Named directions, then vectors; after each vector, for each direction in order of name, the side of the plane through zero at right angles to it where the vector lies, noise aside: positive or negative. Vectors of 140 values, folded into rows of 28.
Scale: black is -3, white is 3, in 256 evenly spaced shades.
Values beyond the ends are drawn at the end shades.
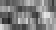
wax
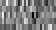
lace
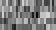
positive, positive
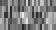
positive, positive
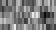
negative, negative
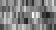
negative, negative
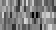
positive, positive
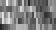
positive, negative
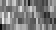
positive, negative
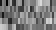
negative, positive
